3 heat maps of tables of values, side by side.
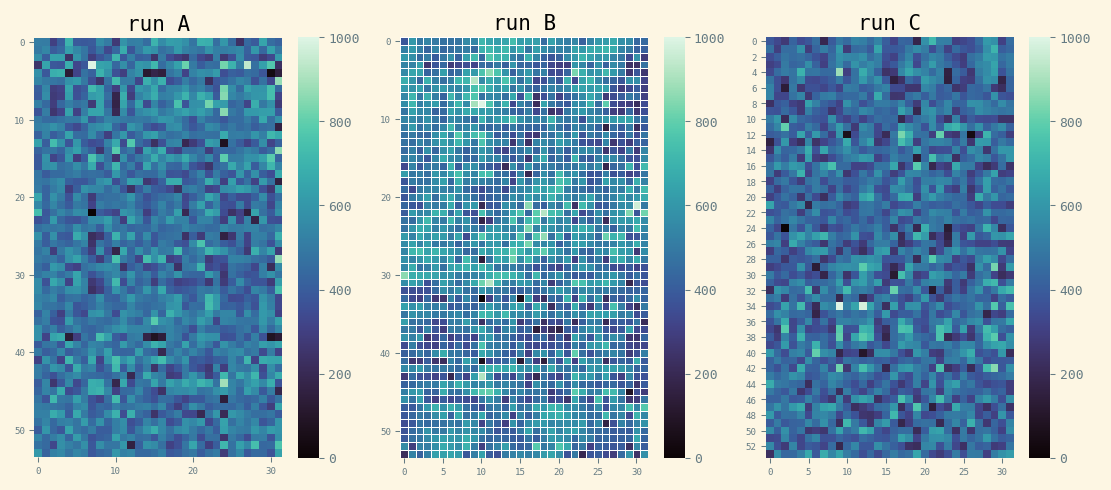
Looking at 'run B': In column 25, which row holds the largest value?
46
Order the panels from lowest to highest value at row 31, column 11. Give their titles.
run A, run C, run B
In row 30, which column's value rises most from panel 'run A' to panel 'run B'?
0
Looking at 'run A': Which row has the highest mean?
3
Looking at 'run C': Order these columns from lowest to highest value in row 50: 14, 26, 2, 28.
26, 14, 28, 2
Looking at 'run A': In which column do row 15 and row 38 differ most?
30
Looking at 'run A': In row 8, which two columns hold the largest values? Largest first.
22, 18
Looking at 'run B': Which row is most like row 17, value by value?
13
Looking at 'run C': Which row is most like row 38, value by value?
42
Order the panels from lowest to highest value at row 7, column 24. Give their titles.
run C, run B, run A
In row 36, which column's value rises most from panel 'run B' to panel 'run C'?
31
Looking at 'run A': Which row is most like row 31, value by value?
2
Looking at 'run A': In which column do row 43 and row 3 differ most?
7
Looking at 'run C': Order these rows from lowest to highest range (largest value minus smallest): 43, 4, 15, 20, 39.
43, 39, 20, 15, 4
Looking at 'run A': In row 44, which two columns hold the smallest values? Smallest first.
10, 2
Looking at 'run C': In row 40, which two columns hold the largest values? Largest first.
6, 26
